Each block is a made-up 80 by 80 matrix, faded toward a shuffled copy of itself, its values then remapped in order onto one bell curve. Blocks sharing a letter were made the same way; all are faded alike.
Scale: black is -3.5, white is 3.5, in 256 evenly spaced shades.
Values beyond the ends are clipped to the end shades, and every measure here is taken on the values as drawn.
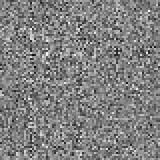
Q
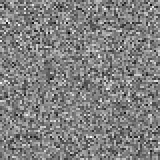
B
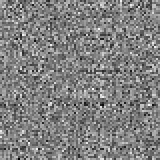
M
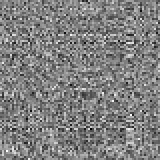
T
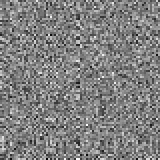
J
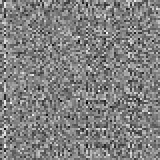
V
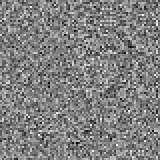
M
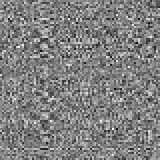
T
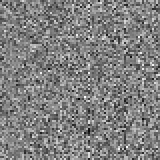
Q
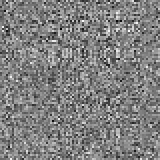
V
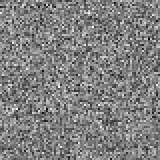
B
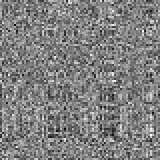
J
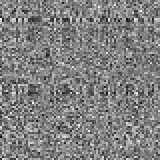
T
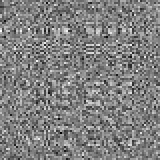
T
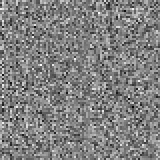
Q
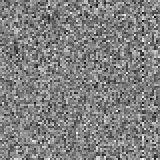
Q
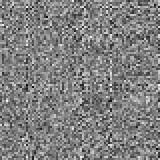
V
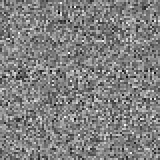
B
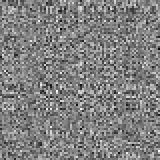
J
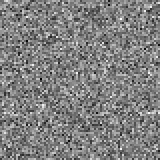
B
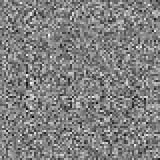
M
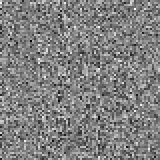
Q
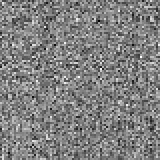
M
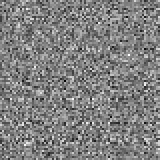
T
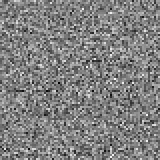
B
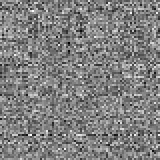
T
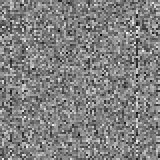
Q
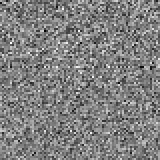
B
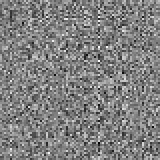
V
